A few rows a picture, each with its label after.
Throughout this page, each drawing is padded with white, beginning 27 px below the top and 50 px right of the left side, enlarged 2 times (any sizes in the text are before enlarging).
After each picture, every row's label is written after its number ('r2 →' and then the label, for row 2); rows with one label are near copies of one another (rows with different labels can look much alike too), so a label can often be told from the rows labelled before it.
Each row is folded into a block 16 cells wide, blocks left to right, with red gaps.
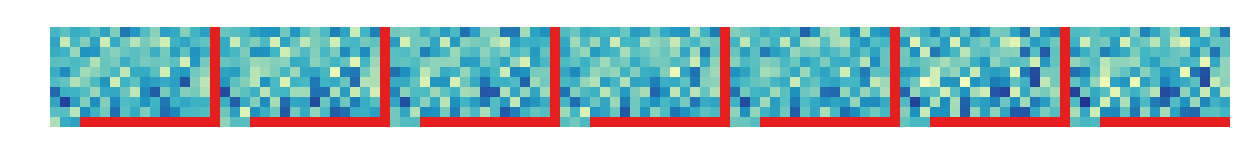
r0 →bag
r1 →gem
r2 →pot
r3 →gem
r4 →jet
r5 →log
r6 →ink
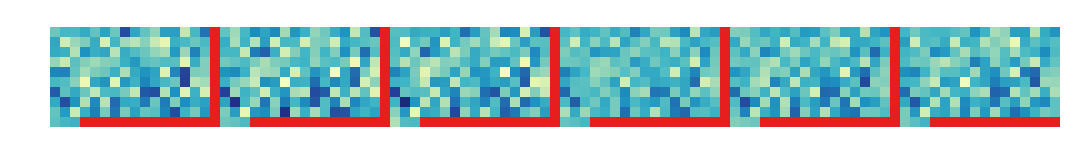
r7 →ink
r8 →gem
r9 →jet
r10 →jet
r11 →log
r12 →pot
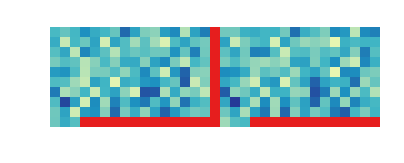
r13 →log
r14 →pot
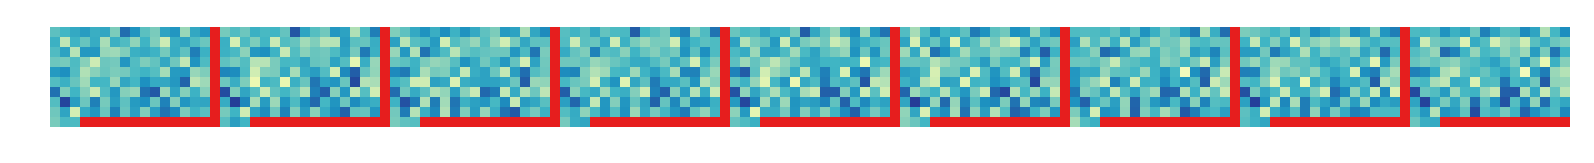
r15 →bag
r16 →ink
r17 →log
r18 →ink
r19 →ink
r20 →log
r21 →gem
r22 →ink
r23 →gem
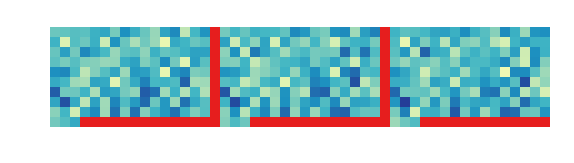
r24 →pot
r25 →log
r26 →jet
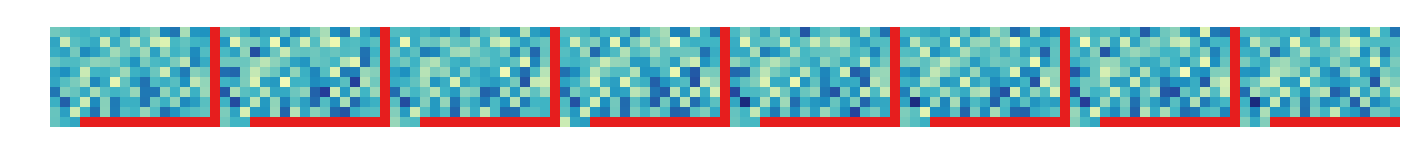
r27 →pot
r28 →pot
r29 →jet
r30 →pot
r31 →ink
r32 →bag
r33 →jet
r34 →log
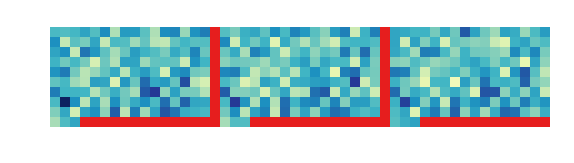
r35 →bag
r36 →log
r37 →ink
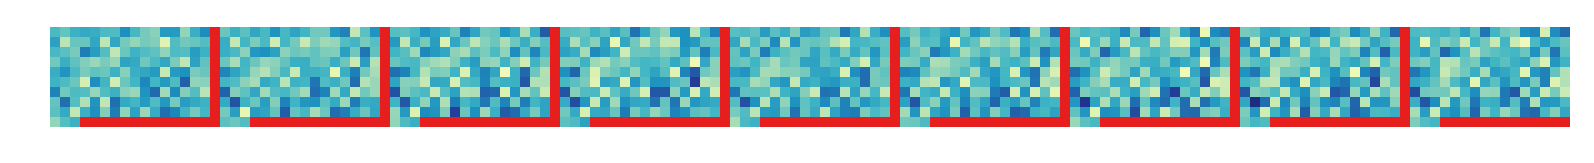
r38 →pot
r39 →gem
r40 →gem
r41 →ink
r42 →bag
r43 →gem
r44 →jet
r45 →log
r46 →jet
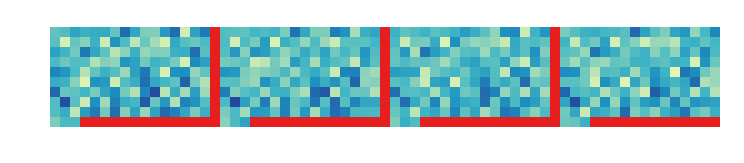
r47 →pot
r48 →bag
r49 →pot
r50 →ink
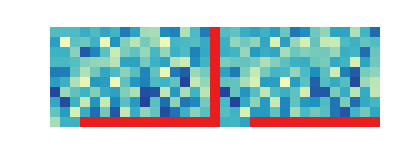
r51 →pot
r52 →ink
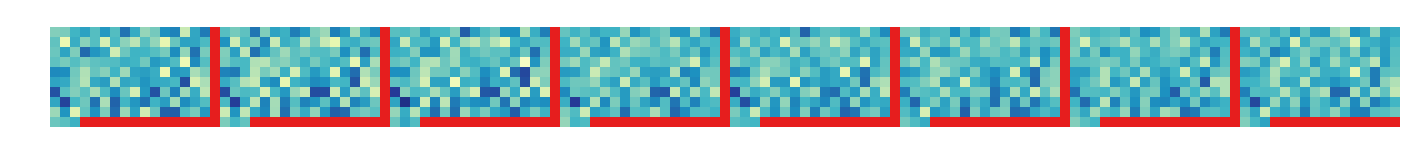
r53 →jet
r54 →log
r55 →ink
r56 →bag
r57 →ink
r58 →gem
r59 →jet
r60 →bag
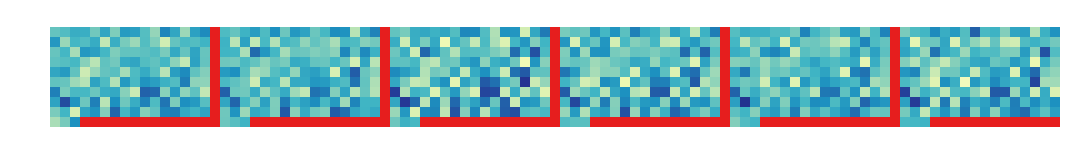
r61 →bag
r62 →gem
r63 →log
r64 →log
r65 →ink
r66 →ink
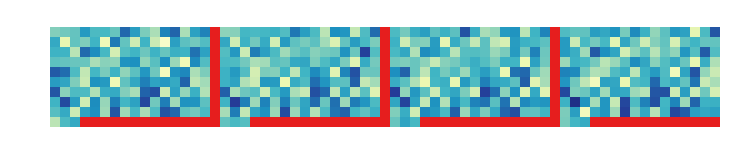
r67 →pot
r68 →log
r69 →ink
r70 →gem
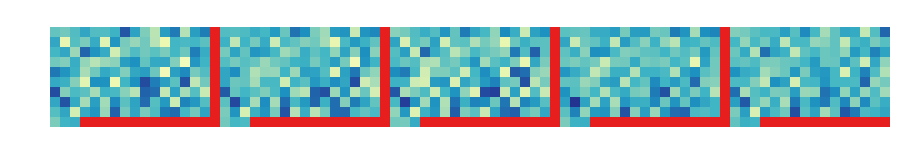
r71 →pot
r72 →jet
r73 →log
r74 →bag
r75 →gem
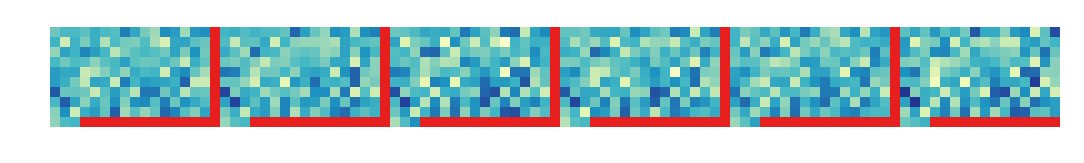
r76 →jet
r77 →ink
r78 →pot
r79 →gem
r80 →pot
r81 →ink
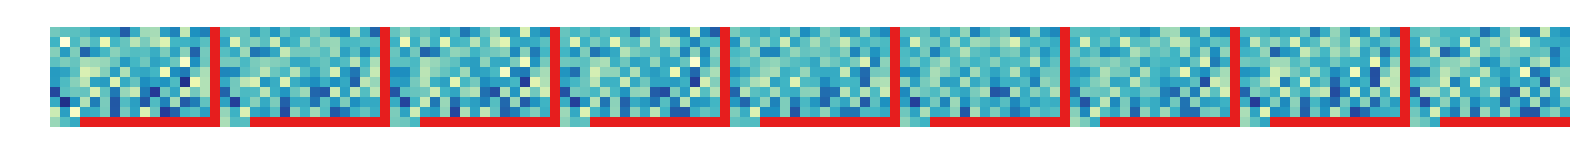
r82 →jet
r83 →gem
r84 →jet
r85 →jet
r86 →gem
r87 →bag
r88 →jet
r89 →gem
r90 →pot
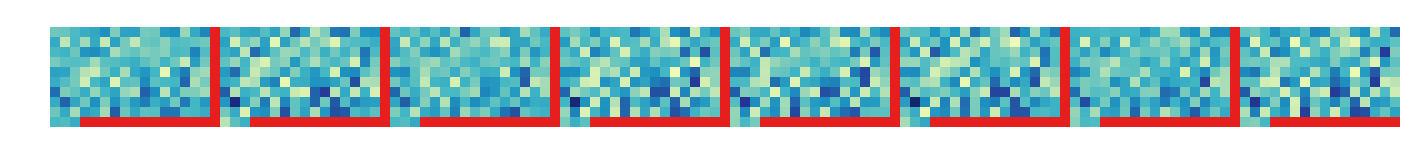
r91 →gem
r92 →bag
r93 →ink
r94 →log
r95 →log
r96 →bag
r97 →jet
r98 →log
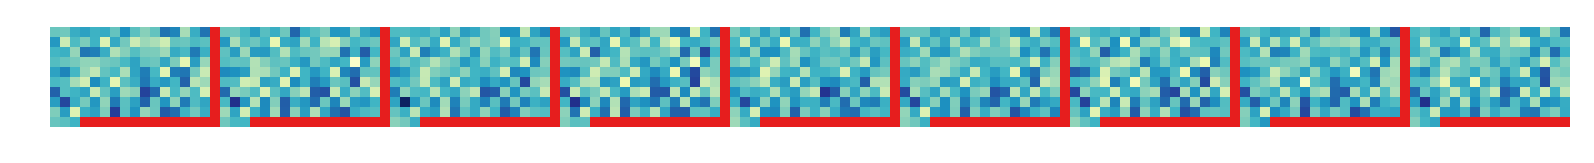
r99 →gem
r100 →log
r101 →bag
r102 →log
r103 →bag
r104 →gem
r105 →pot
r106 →gem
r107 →ink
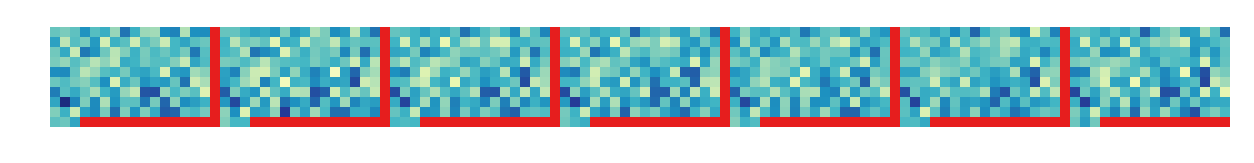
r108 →bag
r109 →gem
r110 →ink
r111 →ink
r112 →log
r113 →ink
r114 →ink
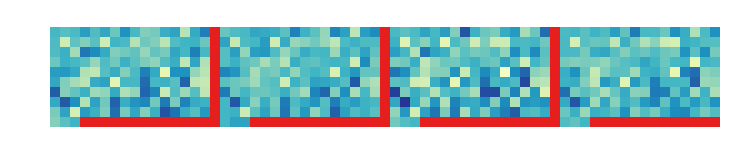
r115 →gem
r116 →bag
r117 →ink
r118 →ink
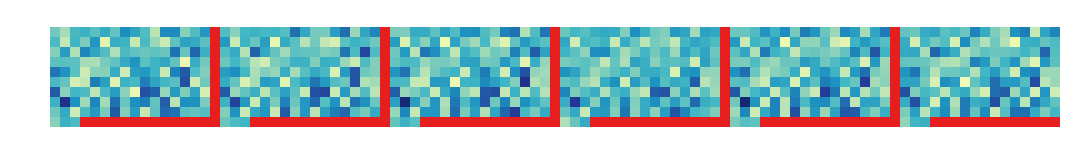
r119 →log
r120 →log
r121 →log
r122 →bag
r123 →log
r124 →pot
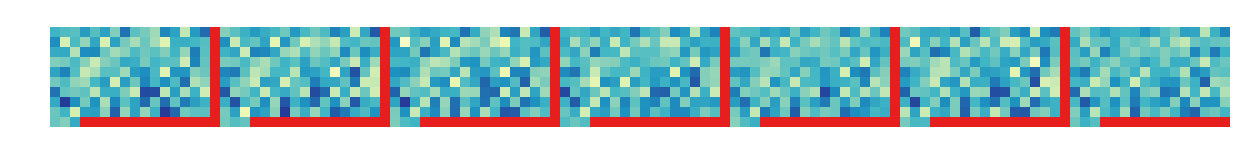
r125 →bag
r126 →gem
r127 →pot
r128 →ink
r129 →gem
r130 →jet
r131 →log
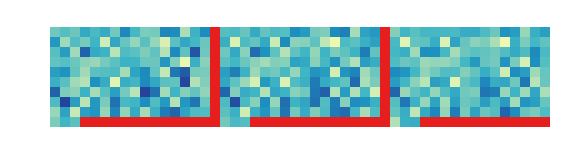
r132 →log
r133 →pot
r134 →pot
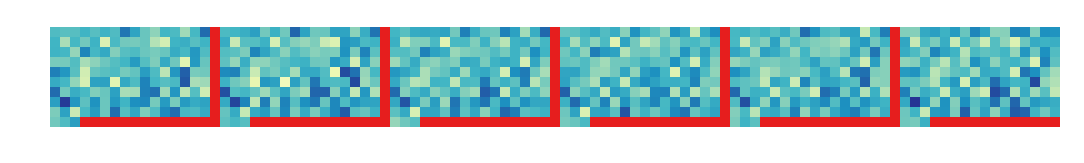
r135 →ink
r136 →ink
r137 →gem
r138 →gem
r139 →ink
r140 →bag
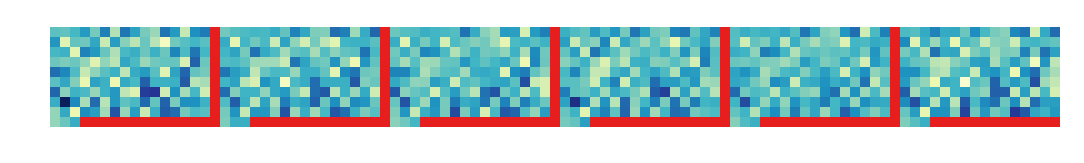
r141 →bag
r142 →pot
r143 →jet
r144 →bag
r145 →pot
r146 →gem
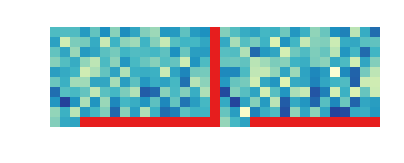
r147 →bag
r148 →gem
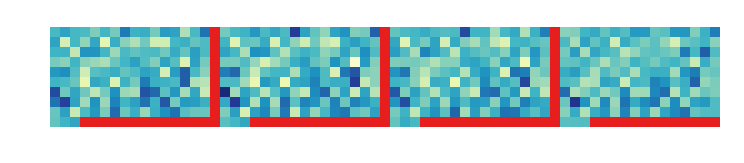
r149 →ink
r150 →ink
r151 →ink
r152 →log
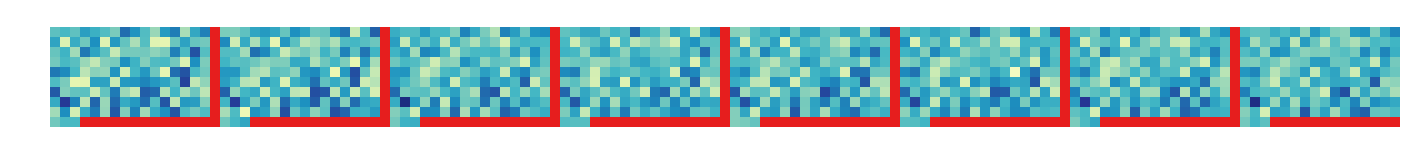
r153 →log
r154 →gem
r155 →bag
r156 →ink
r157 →log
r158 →ink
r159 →bag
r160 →bag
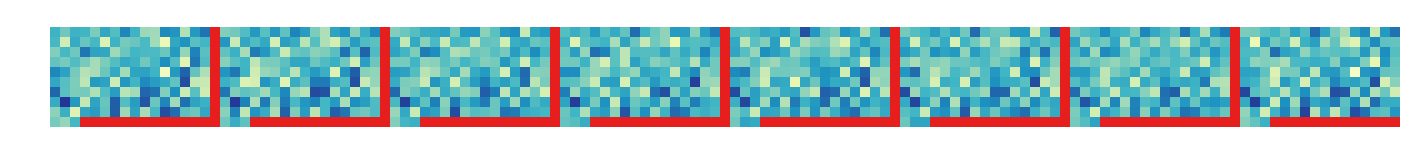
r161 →jet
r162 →log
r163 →gem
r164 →bag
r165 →ink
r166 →ink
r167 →bag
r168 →jet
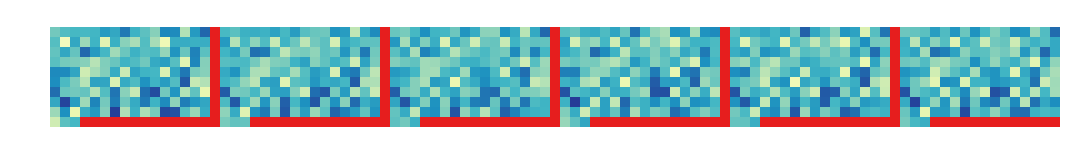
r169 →jet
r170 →gem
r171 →gem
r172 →pot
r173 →ink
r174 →gem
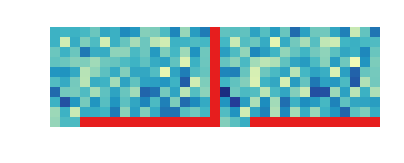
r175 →jet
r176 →ink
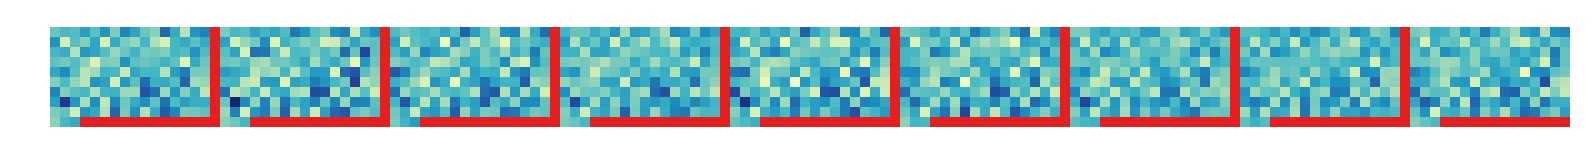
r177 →bag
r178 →log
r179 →pot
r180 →bag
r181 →ink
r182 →pot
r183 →log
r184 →log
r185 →jet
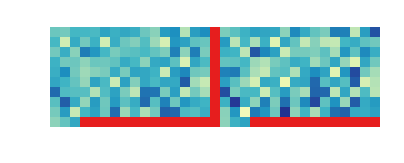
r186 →jet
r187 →gem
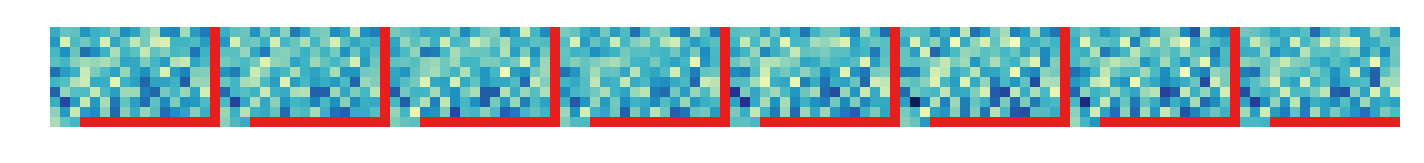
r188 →pot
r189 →bag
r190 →gem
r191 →jet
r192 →ink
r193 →bag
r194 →pot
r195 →ink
